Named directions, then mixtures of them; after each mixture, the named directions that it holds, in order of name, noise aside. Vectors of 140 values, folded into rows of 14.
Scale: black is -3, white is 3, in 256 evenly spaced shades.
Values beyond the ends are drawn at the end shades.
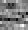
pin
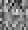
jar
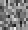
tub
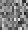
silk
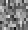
tub.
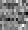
pin, silk.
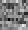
pin, silk.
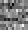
jar, pin.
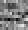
pin.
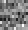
pin, tub.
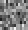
pin, tub.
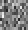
jar, silk.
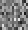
silk.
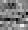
pin.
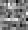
pin, tub.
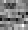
pin.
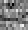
jar, pin.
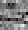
pin.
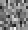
tub.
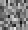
tub.
